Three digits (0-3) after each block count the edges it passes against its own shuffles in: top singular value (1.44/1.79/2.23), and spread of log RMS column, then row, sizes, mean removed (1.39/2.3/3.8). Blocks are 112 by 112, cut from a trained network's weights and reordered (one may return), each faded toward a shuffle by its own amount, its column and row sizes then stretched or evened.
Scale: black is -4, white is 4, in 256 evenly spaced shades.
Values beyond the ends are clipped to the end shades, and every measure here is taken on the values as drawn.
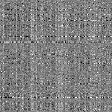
3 0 2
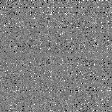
0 1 2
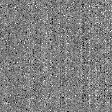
1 1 1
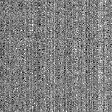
3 1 1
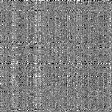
3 1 2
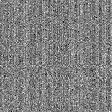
3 0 0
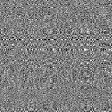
3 1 2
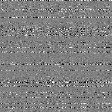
2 1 3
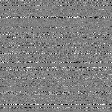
2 0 3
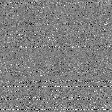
2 0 2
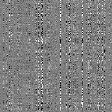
3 3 1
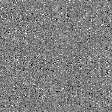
0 1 1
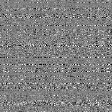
2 1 3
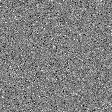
0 0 0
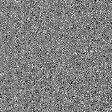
0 1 1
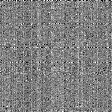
3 0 2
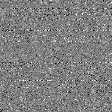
1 0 2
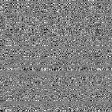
2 1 3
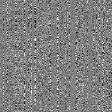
2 3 0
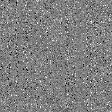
0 2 0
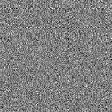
3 1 1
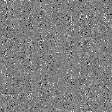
0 2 1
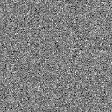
1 1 0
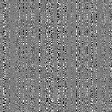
3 3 2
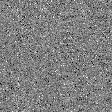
1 0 0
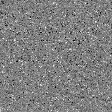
0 0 1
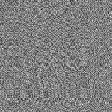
3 0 0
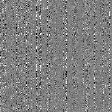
0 3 1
